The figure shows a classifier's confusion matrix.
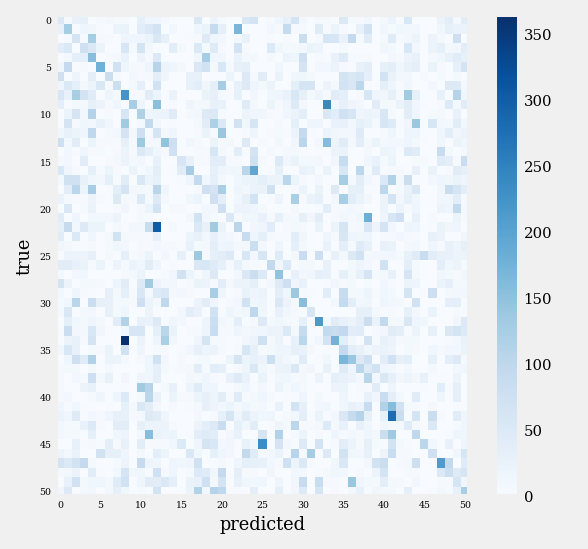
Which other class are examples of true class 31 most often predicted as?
24
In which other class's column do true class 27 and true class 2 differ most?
4
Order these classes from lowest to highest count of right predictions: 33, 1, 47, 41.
33, 1, 41, 47
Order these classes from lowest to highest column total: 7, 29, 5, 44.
5, 7, 44, 29
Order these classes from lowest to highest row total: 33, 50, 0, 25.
0, 50, 25, 33
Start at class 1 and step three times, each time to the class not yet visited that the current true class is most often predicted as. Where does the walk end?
20
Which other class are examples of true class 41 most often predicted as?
40
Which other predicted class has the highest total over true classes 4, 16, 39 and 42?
41
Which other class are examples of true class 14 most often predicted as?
47
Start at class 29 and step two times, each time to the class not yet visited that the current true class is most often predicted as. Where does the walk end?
35
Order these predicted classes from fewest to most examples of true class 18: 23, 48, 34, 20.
23, 34, 48, 20
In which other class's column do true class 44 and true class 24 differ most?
11
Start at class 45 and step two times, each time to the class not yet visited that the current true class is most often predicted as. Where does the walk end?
17
